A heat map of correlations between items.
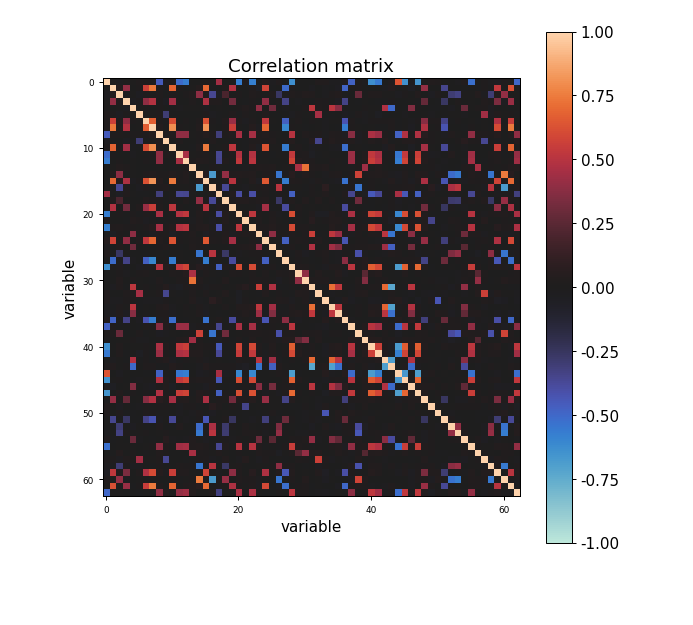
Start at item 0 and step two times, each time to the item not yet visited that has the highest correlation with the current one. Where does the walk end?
17
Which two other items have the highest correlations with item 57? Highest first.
32, 5
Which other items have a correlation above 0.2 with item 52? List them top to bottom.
16, 26, 53, 58
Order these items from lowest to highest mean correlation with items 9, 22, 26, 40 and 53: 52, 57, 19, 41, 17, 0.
0, 17, 57, 19, 52, 41
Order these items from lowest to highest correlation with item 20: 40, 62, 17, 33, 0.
0, 17, 33, 62, 40
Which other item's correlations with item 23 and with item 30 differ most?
13
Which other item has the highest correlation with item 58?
16
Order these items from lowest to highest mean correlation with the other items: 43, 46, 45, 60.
43, 60, 46, 45
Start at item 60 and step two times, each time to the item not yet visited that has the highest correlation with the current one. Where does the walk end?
38
